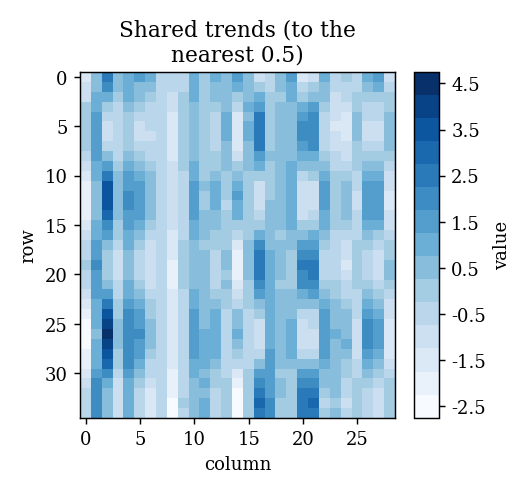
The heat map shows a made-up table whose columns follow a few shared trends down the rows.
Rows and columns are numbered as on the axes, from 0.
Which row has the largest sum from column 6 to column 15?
0
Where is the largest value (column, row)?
2, 26
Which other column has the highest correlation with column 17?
11
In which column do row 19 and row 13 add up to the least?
8
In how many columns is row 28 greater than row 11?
8
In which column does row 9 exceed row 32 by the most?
14
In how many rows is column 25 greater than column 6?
15
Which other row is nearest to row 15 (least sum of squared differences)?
10
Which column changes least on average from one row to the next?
7
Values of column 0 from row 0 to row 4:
-1.5 -1 -1 0 0
